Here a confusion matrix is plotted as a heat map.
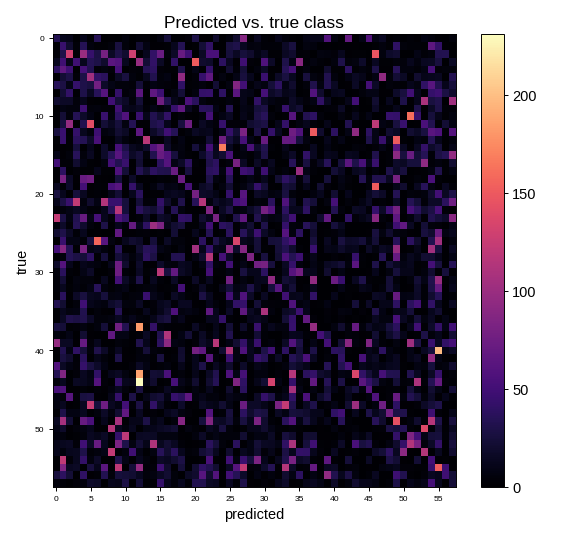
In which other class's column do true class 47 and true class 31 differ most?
5
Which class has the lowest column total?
38
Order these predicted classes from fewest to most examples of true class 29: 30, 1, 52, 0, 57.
52, 0, 57, 1, 30
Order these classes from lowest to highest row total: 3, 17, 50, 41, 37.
50, 41, 17, 37, 3
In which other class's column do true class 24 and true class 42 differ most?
14
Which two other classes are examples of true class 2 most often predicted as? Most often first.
46, 11
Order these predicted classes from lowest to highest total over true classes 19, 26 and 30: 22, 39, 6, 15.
39, 22, 15, 6
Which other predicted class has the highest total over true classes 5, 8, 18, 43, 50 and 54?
1
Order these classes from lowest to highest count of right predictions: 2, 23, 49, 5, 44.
44, 23, 5, 2, 49
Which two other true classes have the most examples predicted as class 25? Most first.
40, 27
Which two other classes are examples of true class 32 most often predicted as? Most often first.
55, 18
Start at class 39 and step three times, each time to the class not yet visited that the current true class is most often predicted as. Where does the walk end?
27
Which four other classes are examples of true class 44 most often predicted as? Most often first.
12, 31, 52, 26
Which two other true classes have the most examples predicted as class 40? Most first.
31, 21
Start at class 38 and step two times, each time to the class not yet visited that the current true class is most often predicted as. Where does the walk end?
53
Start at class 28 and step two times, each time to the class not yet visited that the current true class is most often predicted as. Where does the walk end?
9
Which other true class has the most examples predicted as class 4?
2
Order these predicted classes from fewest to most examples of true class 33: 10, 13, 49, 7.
10, 7, 13, 49
